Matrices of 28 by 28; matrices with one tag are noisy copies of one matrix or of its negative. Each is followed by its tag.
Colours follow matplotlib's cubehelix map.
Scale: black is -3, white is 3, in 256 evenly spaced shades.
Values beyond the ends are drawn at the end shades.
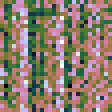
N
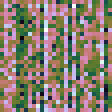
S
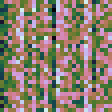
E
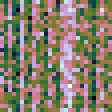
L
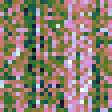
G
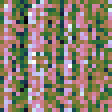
N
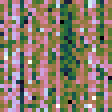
L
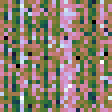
L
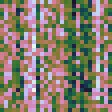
G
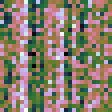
N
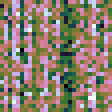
L
